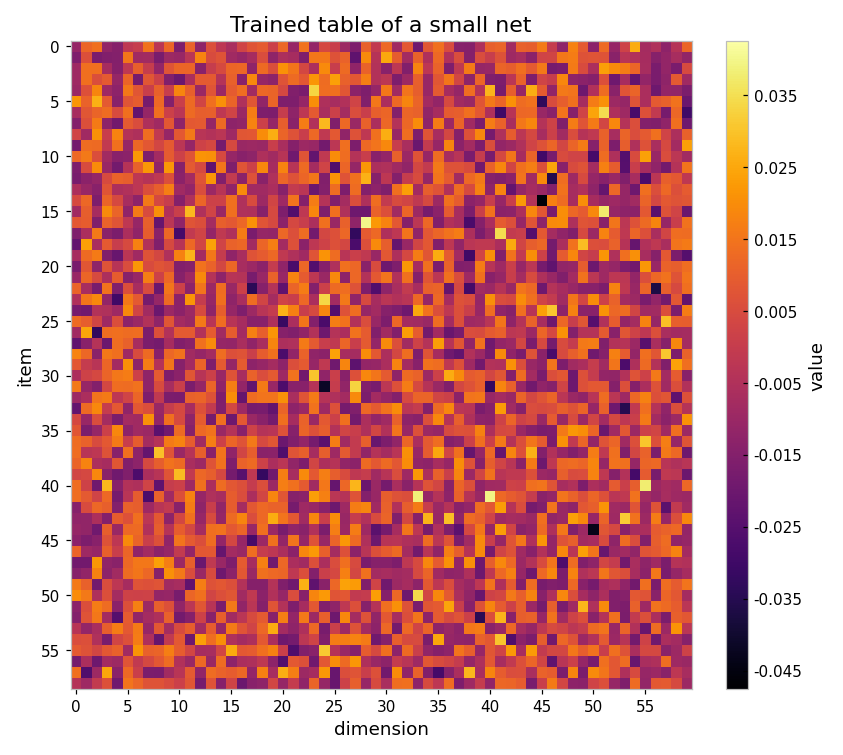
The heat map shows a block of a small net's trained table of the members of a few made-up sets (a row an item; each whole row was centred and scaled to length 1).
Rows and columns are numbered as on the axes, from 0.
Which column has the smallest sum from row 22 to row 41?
29
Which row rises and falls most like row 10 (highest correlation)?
25
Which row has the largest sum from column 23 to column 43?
30
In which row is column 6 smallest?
39
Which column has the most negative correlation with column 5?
55
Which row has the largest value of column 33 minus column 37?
50
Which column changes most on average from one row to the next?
41
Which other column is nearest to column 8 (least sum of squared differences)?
32
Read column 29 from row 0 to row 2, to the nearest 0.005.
0 -0.005 -0.005
